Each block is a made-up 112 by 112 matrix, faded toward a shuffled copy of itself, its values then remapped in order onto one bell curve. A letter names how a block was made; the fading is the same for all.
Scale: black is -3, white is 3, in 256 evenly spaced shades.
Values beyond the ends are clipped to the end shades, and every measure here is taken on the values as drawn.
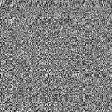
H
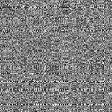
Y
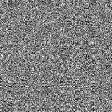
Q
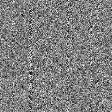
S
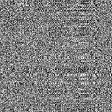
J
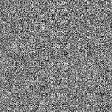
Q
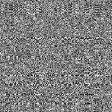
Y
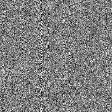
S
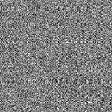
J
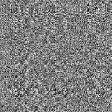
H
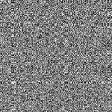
H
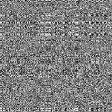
Y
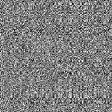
H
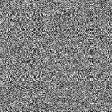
J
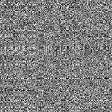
Y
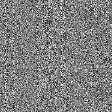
S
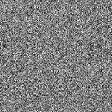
Q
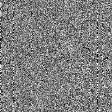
S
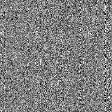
S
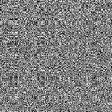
H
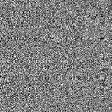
Q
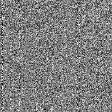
S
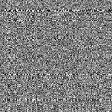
Y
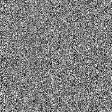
S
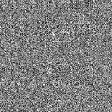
Q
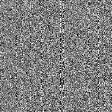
S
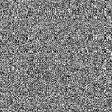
J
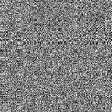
J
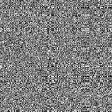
Y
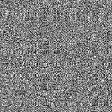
J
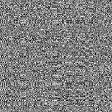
Y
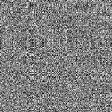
H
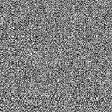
Q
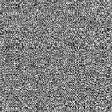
H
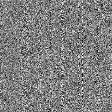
S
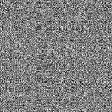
Q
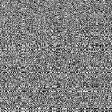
Y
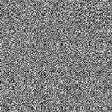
H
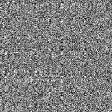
Q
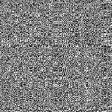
H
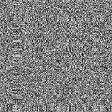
J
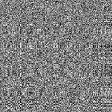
J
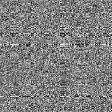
Y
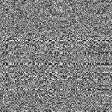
Y
